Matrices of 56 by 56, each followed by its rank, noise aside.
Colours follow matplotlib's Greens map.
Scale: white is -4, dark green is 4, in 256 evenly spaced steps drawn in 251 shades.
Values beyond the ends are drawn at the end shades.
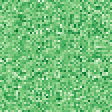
eight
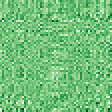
six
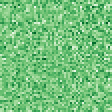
six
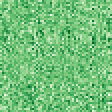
eight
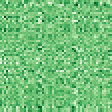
five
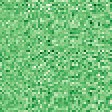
five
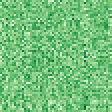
eight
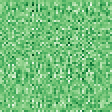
five
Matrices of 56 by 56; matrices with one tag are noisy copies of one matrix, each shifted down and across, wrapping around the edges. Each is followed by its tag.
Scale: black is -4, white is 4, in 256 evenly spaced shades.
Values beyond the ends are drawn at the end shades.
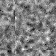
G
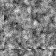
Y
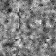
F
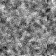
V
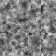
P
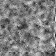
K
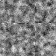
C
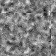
G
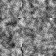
F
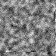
G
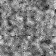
F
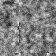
F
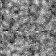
C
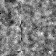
F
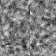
G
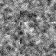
V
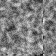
K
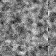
K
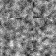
C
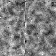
K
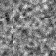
G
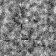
C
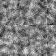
C
